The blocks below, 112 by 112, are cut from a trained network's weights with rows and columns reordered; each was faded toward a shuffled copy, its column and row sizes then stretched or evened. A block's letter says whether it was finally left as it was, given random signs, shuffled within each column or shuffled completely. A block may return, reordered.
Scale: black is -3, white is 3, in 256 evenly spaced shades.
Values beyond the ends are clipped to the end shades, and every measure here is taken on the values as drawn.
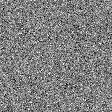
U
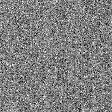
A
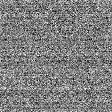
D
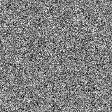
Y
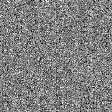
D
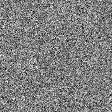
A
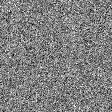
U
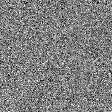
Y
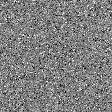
U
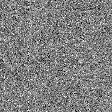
Y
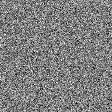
Y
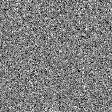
Y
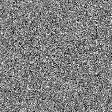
Y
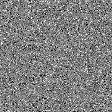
D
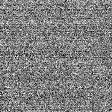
D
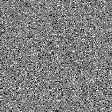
D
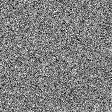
U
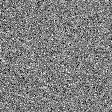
U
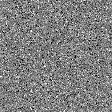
A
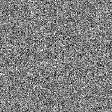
D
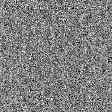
D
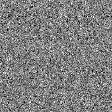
Y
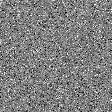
A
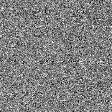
Y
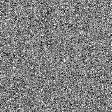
Y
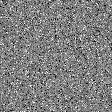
U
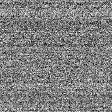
D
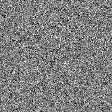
Y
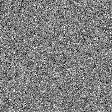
A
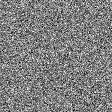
U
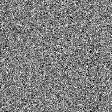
D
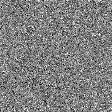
Y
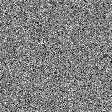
U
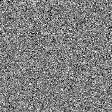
Y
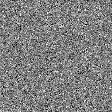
Y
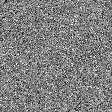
U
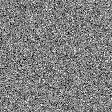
U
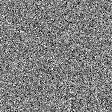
U
